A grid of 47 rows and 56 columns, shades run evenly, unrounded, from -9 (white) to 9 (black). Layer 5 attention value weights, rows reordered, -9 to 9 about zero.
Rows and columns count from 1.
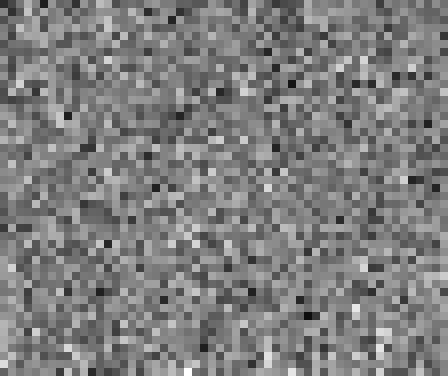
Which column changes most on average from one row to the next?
25
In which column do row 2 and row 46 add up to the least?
1
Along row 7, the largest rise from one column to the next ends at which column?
39
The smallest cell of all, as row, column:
47, 24
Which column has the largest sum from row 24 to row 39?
4
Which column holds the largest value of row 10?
50
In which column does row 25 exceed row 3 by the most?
5
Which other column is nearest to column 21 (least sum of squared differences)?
30
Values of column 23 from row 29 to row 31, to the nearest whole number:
-4 -2 2
